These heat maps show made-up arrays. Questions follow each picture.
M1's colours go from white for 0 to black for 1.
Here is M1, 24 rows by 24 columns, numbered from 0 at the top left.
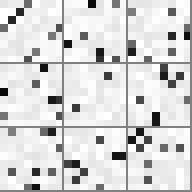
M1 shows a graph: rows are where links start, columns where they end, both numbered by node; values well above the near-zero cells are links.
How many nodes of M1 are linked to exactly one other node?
4
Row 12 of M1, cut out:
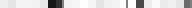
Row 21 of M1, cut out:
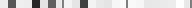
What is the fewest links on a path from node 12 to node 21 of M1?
2
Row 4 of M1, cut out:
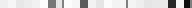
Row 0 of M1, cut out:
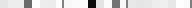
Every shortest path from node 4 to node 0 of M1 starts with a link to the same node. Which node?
node 23
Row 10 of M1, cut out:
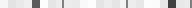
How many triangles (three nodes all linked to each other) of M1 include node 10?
1
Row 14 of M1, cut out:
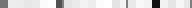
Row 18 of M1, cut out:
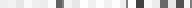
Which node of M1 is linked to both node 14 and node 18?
node 7
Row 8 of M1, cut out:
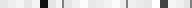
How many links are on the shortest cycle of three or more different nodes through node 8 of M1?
6
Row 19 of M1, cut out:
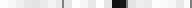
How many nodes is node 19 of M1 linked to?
2
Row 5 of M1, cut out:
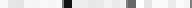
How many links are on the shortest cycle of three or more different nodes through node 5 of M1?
6
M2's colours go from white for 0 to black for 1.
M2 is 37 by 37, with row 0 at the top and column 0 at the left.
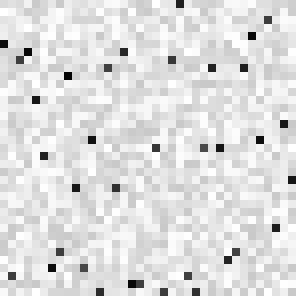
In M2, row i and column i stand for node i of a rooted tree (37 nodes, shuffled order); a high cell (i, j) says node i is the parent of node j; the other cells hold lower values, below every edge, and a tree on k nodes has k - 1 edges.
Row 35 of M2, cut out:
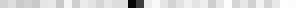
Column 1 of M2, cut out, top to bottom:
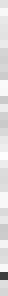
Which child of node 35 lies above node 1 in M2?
17
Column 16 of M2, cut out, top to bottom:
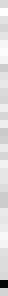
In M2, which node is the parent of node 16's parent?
15
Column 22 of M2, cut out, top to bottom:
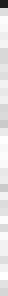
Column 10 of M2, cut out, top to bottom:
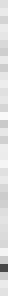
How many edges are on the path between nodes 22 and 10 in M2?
8
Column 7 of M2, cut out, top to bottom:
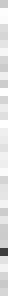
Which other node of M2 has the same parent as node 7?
29
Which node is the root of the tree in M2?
18
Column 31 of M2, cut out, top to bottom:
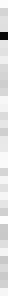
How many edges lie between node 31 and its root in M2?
8
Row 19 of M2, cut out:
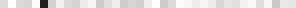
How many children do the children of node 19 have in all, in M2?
1
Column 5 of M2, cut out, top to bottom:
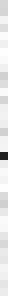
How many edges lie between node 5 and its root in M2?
2
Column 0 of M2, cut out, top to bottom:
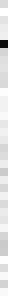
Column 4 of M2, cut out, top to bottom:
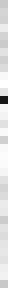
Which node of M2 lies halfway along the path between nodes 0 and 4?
36
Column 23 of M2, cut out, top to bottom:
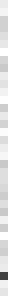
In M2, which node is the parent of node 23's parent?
28
